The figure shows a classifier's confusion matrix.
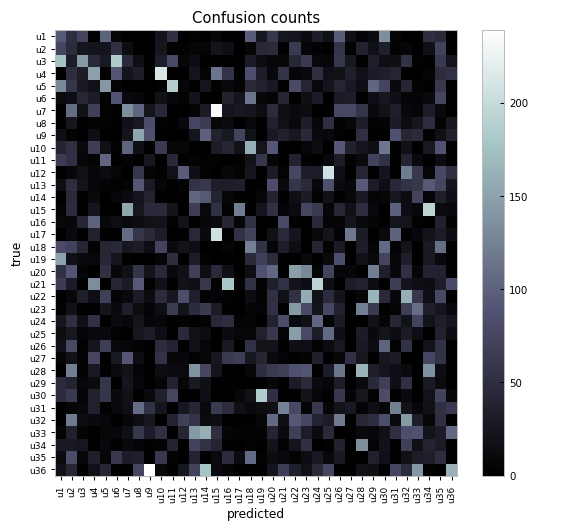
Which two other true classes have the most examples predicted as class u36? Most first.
u33, u21
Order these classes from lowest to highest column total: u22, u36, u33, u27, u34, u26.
u27, u36, u33, u34, u26, u22
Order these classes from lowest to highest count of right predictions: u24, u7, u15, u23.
u15, u23, u24, u7
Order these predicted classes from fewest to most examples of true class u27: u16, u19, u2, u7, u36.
u36, u2, u19, u16, u7
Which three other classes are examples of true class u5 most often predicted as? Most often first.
u11, u1, u29
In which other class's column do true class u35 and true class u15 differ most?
u34
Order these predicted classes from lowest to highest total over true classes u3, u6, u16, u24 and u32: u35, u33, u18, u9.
u9, u33, u18, u35
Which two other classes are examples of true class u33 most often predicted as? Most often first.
u14, u13
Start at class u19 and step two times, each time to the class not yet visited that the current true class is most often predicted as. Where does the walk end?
u30
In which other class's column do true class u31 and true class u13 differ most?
u21
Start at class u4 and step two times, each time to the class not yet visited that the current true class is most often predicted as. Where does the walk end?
u18
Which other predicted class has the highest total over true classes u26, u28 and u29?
u2
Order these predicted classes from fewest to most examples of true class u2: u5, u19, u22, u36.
u36, u5, u19, u22
